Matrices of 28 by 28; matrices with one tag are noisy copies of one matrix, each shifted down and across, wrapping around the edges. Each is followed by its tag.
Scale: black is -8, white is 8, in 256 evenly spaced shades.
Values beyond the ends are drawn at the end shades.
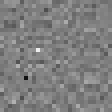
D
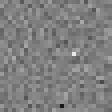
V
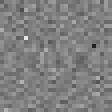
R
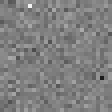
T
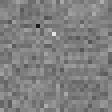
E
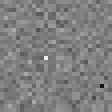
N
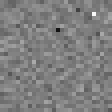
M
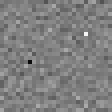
N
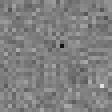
T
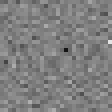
R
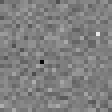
N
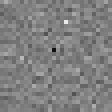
D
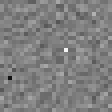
N
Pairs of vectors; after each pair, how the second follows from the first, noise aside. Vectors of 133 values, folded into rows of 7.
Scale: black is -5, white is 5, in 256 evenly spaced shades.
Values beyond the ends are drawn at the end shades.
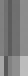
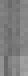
shrunk.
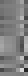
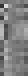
reversed.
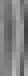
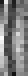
reversed, negated, scaled up.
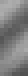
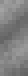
shrunk.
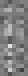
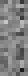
wrapped around, negated.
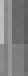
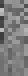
sign-scrambled.
